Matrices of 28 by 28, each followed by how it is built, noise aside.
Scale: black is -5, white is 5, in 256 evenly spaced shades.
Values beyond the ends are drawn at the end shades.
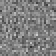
blocks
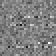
uneven rows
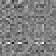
low rank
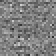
blocks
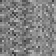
repeating rows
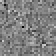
banded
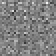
low rank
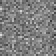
repeating rows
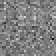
low rank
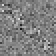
banded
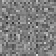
low rank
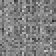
blocks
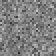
noise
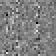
uneven columns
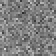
repeating rows
